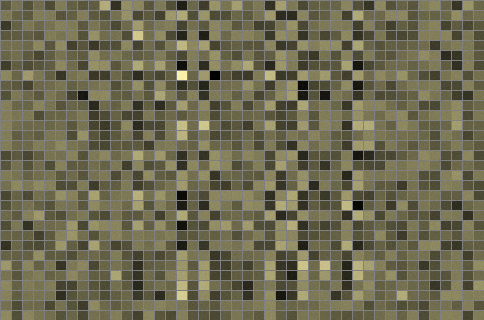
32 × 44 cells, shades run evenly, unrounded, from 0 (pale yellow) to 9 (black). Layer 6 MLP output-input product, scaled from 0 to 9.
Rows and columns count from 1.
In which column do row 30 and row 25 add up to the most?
31
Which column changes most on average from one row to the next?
17
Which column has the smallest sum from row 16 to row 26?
27
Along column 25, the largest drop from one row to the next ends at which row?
8
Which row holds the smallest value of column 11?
28
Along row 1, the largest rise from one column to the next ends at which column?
11
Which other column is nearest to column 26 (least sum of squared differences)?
32
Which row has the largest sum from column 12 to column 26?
30
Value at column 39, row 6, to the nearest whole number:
4
